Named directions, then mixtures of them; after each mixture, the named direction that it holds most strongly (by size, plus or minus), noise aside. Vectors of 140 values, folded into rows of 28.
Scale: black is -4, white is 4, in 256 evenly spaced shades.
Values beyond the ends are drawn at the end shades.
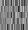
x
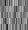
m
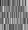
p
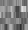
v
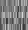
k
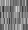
p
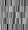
x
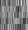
k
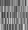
p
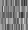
k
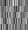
m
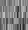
k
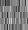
p
